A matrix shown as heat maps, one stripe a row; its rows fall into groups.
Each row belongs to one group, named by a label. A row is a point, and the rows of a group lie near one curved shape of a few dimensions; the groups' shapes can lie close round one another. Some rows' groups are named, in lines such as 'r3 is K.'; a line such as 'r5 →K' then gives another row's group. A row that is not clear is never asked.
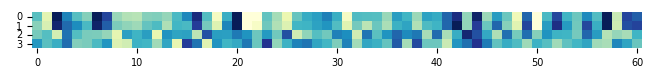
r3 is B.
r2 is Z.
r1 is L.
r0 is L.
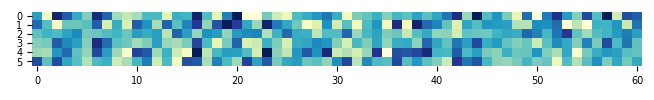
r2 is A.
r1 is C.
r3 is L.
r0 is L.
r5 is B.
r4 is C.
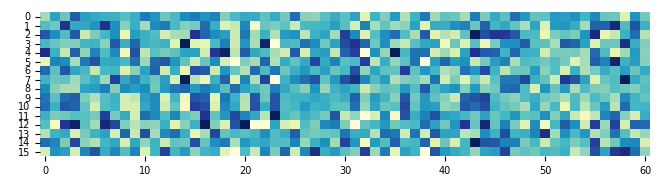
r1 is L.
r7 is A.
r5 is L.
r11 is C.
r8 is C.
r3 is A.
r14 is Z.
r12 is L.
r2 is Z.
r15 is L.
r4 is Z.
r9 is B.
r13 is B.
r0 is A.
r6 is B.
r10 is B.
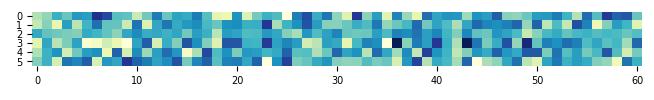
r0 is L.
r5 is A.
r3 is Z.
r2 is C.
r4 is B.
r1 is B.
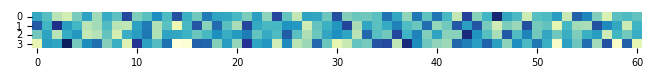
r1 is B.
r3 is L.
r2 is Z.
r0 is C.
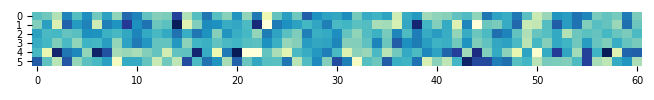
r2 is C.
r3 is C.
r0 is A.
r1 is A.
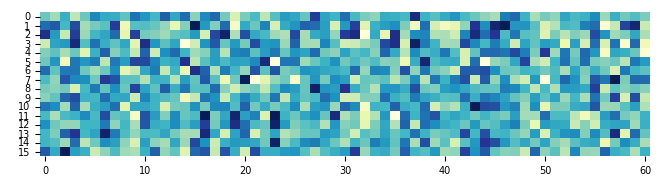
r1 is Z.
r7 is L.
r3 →L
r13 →L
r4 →B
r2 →Z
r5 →A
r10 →Z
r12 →C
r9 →L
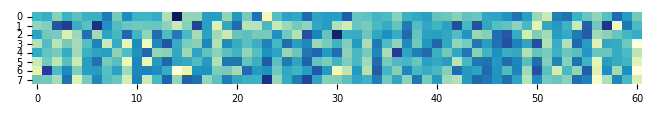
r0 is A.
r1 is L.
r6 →L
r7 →B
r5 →B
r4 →C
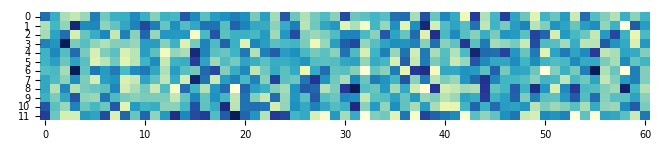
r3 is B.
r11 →C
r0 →C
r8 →A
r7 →B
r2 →B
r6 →A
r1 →A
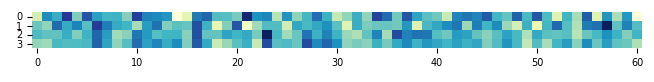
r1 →L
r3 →C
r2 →C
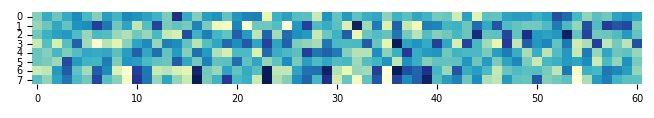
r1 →L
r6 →C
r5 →A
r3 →Z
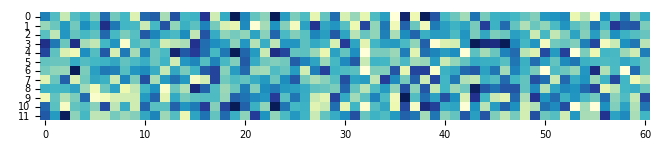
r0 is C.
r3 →Z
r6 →A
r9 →Z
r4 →C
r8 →Z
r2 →C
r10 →C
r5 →A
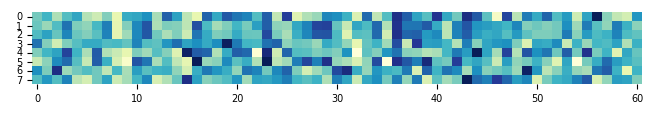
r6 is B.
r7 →Z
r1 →C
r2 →C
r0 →Z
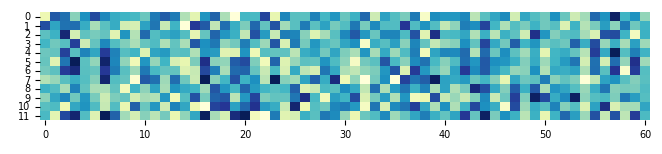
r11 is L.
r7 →C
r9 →A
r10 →Z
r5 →L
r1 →B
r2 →B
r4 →L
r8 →Z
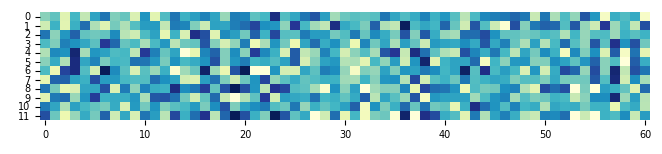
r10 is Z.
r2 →B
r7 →L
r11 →C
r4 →L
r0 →B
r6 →L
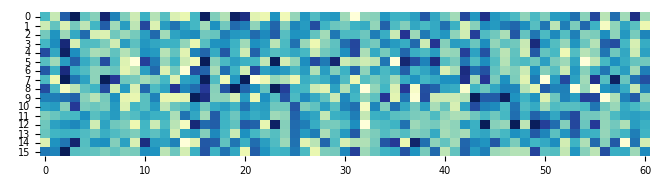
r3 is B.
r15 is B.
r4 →B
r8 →C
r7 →L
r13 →A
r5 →C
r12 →A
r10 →Z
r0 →L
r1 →B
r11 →A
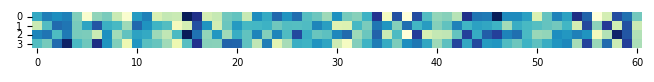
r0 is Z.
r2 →Z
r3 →L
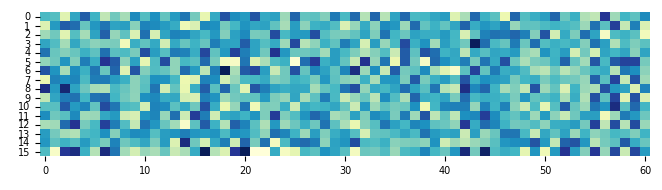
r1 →L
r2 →B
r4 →C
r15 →L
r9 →L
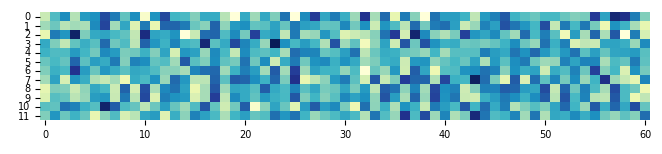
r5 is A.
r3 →C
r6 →A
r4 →A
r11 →Z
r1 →B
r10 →L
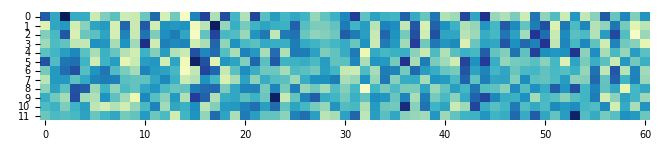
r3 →B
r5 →B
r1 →B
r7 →L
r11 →A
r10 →Z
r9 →B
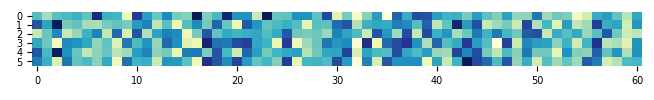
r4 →B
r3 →Z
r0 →C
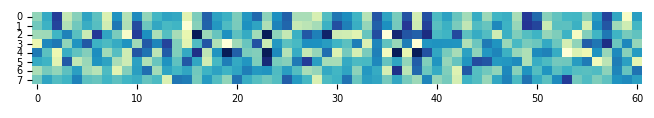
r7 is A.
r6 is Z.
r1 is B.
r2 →C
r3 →L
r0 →B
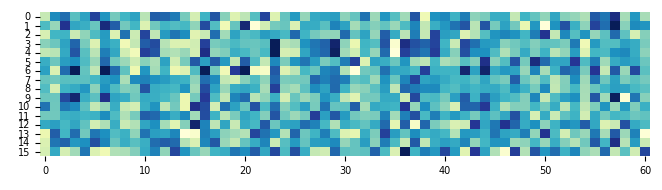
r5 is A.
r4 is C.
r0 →L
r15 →Z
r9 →L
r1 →L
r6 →L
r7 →C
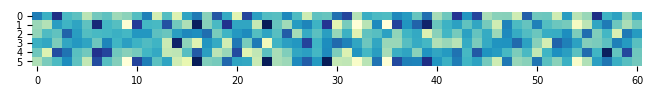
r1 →C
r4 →L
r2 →A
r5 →C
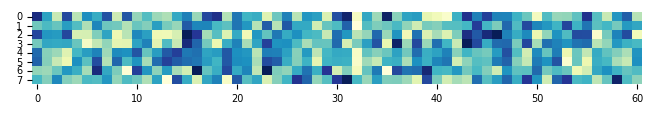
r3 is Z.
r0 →Z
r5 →C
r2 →Z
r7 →A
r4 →C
